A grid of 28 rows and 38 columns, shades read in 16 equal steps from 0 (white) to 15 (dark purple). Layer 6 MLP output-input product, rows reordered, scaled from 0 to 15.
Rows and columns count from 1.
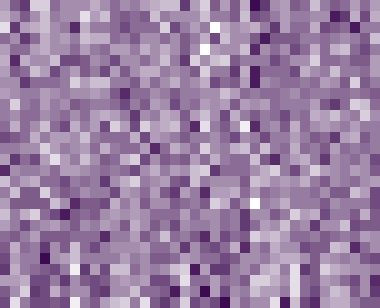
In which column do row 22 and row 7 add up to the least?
4
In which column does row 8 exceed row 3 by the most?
22
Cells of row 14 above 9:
2
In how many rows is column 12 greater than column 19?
12
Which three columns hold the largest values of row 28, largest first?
23, 29, 32
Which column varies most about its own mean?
26
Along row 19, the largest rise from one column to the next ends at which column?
27
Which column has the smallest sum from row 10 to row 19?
5
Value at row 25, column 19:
3
